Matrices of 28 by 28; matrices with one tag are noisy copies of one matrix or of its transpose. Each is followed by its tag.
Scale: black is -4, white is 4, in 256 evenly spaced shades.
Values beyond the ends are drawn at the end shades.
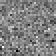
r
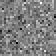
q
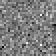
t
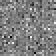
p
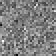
q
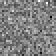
r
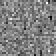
r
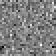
t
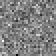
q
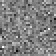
r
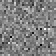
p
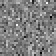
r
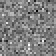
p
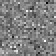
t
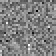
p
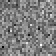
t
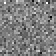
r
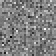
p
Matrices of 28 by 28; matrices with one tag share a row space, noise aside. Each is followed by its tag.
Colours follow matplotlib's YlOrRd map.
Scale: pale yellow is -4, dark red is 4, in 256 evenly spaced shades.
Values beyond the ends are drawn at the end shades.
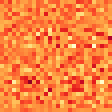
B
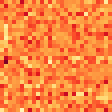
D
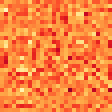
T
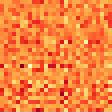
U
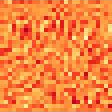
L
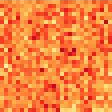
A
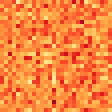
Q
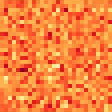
T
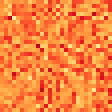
B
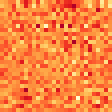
L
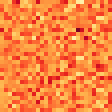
B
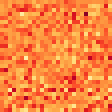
L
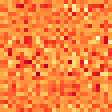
L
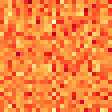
Q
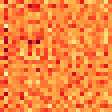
D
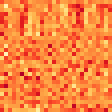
D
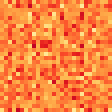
Q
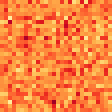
L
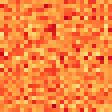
A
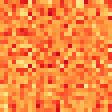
T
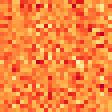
B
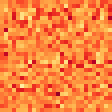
T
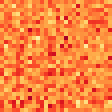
U
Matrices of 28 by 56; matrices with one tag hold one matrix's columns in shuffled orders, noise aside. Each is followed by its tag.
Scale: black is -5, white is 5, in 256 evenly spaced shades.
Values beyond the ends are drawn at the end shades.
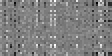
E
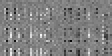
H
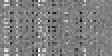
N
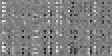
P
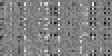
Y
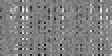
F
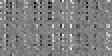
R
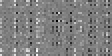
N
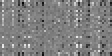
E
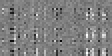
H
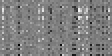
F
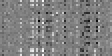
N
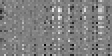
F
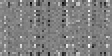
E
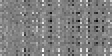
N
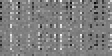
R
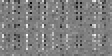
R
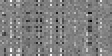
N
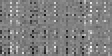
P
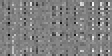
Y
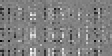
H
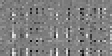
H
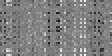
N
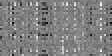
Y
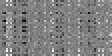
N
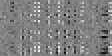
P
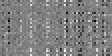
N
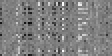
Y
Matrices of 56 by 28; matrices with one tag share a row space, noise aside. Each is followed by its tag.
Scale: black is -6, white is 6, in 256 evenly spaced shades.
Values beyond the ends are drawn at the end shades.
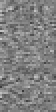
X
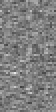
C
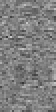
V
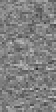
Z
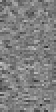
X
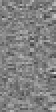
Z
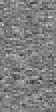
C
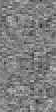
Z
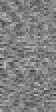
X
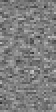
X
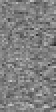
Z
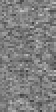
Z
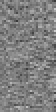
Z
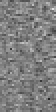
Z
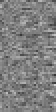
V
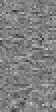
C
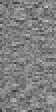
C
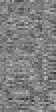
Z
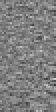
Z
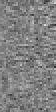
Z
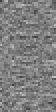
V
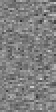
Z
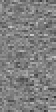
Z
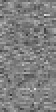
X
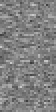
X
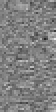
Z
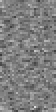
X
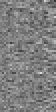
Z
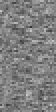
C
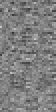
V
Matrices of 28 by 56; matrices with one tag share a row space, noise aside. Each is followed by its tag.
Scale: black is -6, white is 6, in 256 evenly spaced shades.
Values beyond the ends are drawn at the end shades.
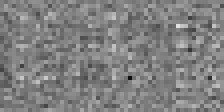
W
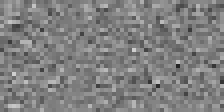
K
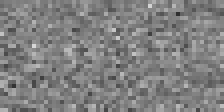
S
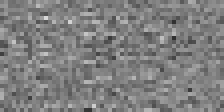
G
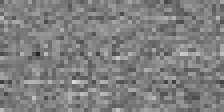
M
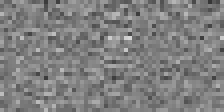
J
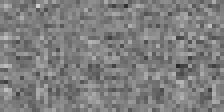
W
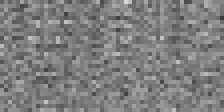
J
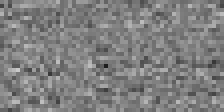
K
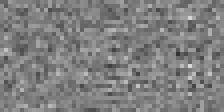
W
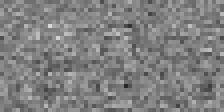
J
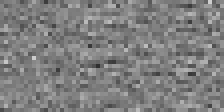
W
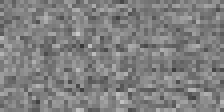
M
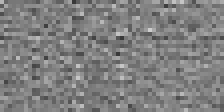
M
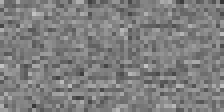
M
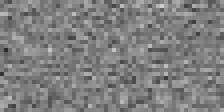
S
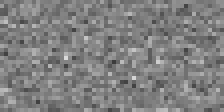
S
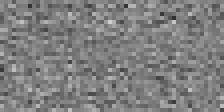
G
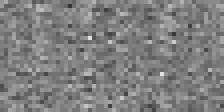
G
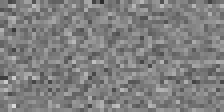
S
